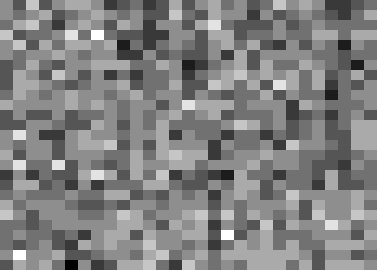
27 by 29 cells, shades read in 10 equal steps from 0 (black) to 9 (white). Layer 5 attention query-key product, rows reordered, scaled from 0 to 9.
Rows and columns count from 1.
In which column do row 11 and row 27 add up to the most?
15
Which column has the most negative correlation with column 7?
18
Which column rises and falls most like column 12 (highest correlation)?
27
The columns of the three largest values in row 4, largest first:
8, 6, 1
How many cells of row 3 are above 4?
13
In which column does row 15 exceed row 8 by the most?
9
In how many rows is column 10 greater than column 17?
12
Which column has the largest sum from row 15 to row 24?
23
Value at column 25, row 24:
5
